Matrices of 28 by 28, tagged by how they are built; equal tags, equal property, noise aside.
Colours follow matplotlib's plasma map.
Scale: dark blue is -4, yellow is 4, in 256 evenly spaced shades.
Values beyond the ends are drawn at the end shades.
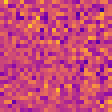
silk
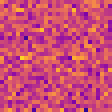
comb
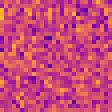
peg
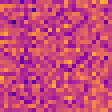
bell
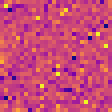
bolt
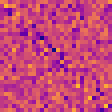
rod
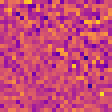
silk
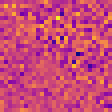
silk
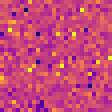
bolt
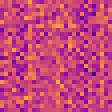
bell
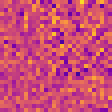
silk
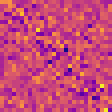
rod
